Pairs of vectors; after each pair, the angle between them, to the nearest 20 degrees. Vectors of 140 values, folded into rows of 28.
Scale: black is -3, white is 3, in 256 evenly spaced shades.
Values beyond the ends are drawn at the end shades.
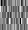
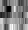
80 degrees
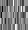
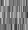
120 degrees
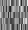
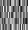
160 degrees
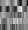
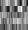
20 degrees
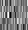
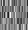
160 degrees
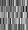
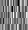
80 degrees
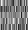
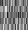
120 degrees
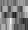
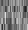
120 degrees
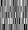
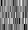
20 degrees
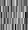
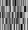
140 degrees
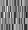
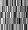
40 degrees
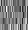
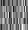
100 degrees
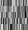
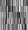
80 degrees
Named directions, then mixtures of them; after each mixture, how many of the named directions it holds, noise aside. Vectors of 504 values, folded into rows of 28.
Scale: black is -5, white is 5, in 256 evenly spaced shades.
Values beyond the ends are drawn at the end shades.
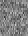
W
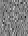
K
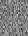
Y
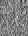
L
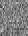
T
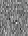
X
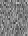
four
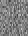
one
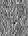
three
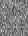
four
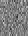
three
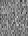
one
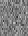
four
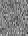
four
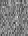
four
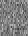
three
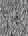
three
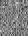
three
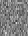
two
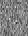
one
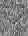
two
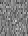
four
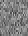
one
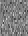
three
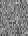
four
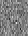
one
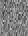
three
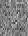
four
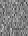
two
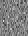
two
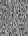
one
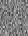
one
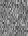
four
